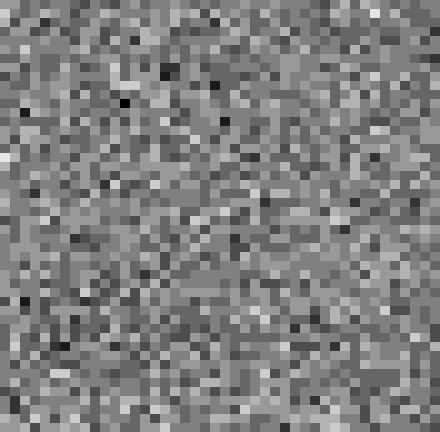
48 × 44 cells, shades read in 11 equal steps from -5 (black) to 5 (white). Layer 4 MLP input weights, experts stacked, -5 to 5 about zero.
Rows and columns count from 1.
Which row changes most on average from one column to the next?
39
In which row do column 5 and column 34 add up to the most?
25
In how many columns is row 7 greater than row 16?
16
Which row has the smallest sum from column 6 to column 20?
37
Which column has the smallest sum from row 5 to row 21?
18
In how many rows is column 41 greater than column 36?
21
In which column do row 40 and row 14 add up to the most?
17
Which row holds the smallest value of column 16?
47
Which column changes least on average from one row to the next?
10
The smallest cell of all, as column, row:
13, 12
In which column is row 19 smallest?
32
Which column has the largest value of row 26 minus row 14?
23
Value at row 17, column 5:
-2
